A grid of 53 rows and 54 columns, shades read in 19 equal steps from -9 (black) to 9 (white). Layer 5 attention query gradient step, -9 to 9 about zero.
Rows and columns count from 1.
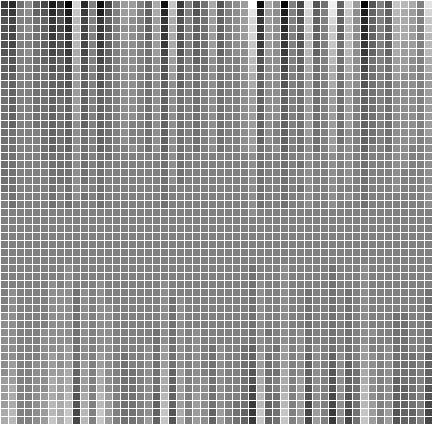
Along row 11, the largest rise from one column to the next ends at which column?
10
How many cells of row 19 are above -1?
34
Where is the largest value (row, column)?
1, 32
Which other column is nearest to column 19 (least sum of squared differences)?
43
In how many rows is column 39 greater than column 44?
7
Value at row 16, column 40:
-1
